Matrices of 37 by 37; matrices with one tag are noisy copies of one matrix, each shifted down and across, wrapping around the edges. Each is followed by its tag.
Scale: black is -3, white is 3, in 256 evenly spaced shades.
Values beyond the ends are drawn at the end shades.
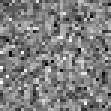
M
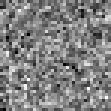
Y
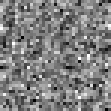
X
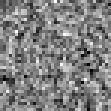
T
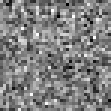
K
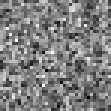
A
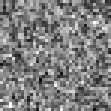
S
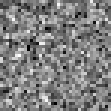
X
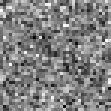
K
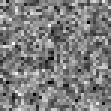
X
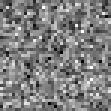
K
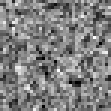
T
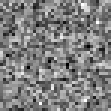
X
